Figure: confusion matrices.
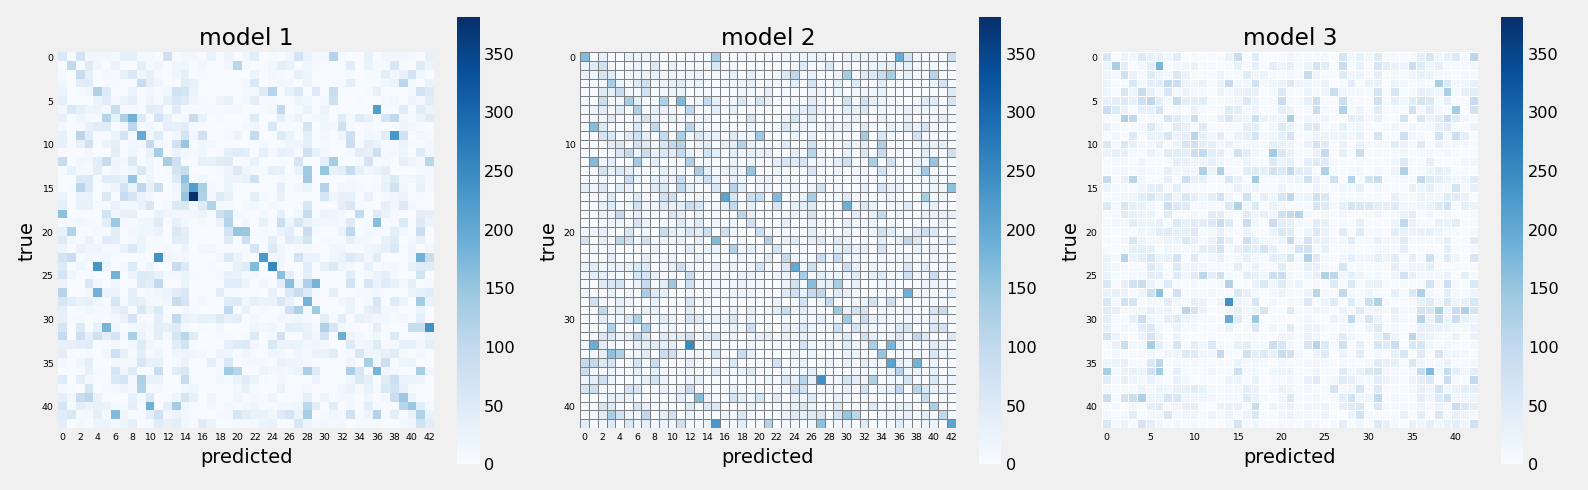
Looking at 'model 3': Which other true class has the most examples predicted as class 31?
28
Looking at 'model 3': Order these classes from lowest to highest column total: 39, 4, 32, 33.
32, 33, 4, 39
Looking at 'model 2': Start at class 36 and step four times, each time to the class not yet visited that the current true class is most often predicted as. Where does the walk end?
27
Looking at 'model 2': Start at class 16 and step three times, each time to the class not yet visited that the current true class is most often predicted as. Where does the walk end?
30
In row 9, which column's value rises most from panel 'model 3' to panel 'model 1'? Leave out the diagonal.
38
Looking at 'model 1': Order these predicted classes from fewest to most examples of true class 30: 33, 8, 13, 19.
33, 19, 8, 13
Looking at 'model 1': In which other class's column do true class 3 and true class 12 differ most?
31
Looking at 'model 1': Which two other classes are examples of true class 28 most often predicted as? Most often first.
41, 13
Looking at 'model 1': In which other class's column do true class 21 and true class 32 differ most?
8
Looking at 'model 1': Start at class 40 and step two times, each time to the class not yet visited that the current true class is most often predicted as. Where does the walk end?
14
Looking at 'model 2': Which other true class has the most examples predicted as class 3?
34
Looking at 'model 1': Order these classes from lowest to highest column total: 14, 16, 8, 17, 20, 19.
17, 16, 20, 19, 8, 14
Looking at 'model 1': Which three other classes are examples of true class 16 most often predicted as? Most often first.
15, 14, 7
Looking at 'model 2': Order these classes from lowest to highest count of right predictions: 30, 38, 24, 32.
32, 38, 30, 24
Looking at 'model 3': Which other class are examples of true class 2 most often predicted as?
23
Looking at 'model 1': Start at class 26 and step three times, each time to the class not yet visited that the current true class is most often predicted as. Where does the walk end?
4
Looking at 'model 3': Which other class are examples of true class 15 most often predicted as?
40
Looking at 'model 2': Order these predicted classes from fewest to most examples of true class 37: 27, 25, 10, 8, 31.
10, 31, 8, 25, 27
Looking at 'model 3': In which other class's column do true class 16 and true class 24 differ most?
21
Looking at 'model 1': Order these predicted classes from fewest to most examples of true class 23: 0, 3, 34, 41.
3, 34, 0, 41
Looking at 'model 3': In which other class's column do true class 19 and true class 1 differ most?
6
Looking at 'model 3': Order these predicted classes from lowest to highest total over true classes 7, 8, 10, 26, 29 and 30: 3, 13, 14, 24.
13, 24, 3, 14
